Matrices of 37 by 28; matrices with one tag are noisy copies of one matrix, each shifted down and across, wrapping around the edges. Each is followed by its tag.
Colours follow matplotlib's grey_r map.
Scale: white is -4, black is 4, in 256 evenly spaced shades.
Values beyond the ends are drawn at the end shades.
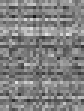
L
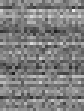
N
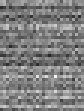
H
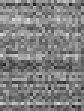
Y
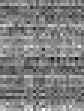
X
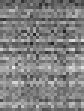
Y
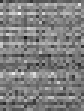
H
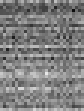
Y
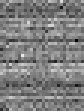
N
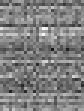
N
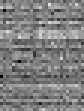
L
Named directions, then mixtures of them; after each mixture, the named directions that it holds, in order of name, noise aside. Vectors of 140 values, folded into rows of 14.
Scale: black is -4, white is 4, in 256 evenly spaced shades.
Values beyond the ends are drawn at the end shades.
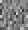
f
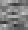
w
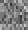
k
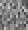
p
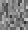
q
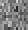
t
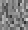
q.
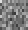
f, w.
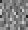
f.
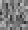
f, k, q.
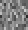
f, p.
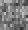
p, q, w.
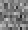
k, q, t.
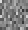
f.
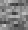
w.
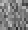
p, t, w.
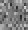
k, t.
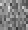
p, t, w.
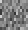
f.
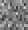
f, k, t.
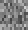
k.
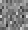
f.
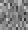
k, p, t.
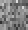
p, t, w.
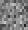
k, p, w.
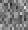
k.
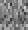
f, k, p.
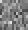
f, k, t.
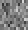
q, t.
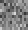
f, k, w.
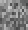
f, p, w.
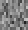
q.
